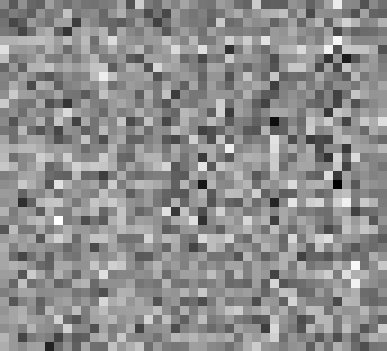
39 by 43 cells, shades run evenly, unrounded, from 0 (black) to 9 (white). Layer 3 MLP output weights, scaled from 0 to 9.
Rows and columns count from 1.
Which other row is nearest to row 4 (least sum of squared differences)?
12
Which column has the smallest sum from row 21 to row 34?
23
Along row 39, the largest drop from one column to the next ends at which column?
6
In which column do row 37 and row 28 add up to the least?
11
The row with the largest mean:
5
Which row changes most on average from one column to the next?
14
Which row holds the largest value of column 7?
25
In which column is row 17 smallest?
39
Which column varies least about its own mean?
42
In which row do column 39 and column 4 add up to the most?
31
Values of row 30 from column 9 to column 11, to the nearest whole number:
5 5 7
